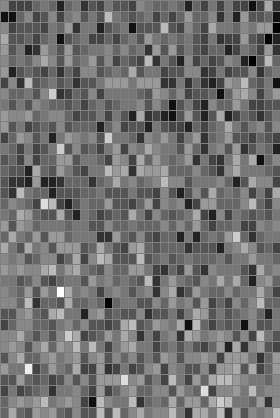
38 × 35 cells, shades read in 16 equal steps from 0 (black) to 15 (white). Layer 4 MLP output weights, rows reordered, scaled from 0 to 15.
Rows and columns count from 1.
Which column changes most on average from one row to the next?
14
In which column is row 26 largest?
19
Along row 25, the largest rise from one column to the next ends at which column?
33
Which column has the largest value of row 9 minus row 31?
7
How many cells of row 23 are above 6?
16
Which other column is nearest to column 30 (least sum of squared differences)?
2
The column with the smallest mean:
23
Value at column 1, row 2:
1
